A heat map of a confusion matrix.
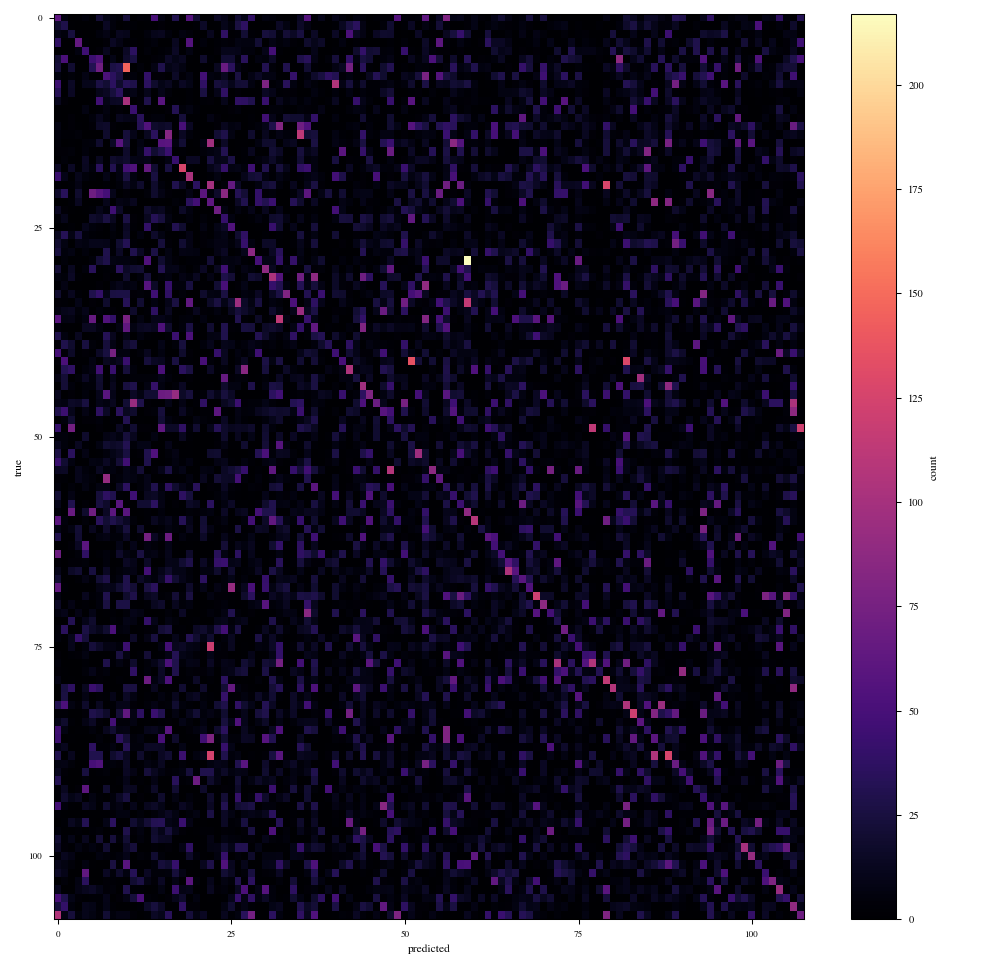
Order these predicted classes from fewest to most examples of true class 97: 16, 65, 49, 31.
65, 16, 49, 31
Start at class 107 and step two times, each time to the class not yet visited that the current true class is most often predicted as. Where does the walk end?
56
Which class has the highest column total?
10
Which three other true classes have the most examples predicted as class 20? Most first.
91, 22, 56
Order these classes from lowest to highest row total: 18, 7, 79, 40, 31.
40, 79, 31, 7, 18
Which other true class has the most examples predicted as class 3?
74
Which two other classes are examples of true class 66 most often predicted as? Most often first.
65, 13
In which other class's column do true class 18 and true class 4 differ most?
13
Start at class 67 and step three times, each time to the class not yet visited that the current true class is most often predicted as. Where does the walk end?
58
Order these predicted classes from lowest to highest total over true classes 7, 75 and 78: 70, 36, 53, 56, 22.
36, 56, 70, 53, 22
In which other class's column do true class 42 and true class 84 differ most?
27
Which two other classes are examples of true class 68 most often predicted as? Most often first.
25, 0
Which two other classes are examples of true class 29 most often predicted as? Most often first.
59, 75
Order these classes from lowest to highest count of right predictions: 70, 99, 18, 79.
70, 99, 79, 18
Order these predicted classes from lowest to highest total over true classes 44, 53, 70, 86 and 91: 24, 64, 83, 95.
64, 24, 95, 83
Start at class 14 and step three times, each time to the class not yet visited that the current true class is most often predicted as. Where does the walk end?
106
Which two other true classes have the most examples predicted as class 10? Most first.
6, 36
